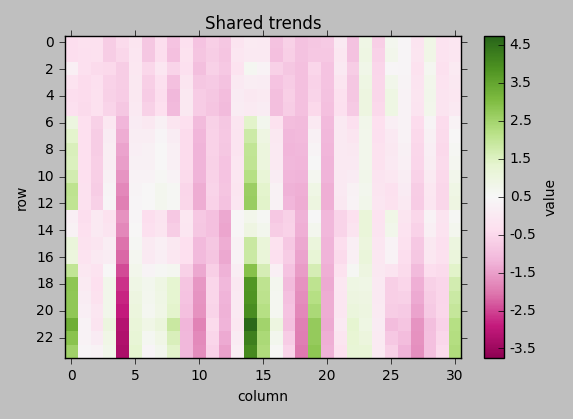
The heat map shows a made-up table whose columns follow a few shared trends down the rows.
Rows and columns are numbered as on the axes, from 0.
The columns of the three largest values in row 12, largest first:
14, 0, 15
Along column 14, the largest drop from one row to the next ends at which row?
13
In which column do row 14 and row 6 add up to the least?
4
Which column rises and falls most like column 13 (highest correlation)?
23
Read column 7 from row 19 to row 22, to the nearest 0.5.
1 1 1 1
